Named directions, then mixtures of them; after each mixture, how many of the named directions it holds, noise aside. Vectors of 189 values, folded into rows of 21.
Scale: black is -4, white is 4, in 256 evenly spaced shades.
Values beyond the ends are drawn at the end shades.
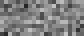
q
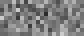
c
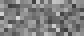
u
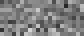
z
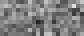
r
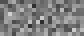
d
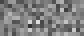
two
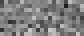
one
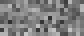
three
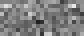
two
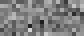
three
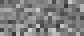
one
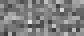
four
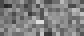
two
